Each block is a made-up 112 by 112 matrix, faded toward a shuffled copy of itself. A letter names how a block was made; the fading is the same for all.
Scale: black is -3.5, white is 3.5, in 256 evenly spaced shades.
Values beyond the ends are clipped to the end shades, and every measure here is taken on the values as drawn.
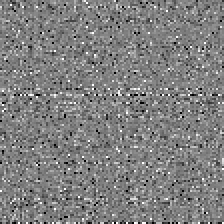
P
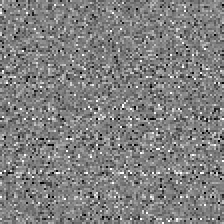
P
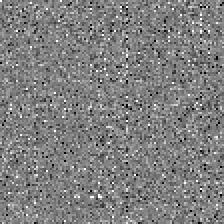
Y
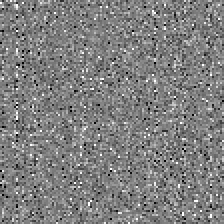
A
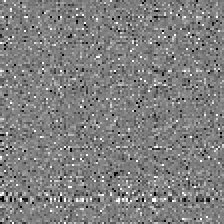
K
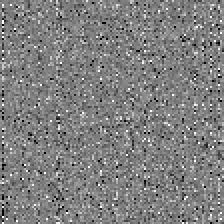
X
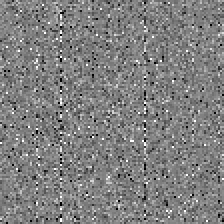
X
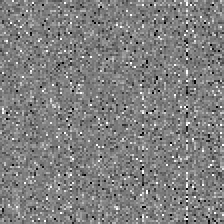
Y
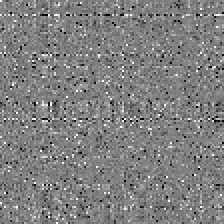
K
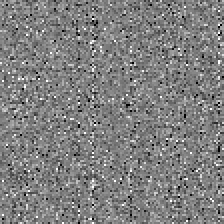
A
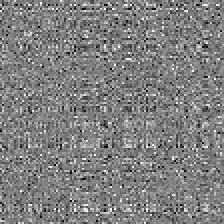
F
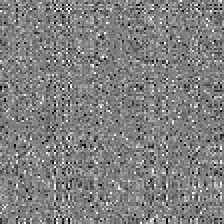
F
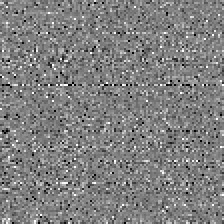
P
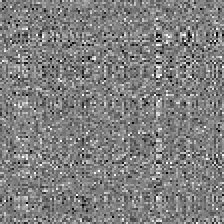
F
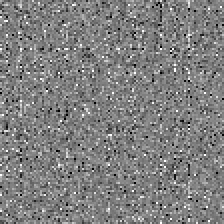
Y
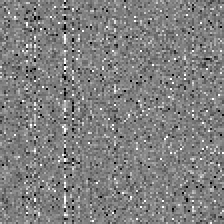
X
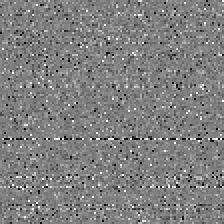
P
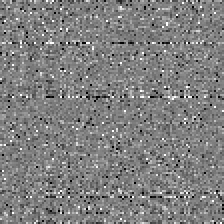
P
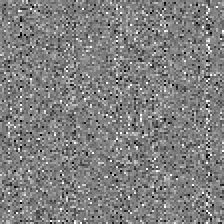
X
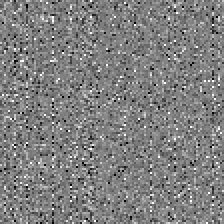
X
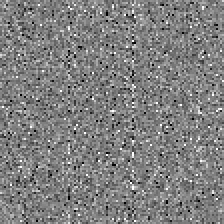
A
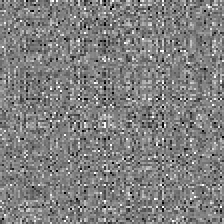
F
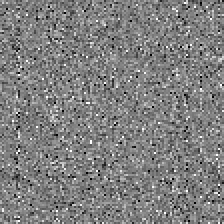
A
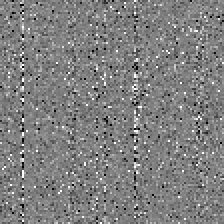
X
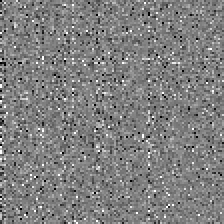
Y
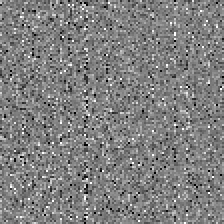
A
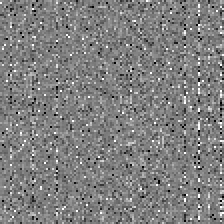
X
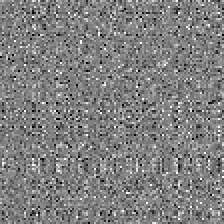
F
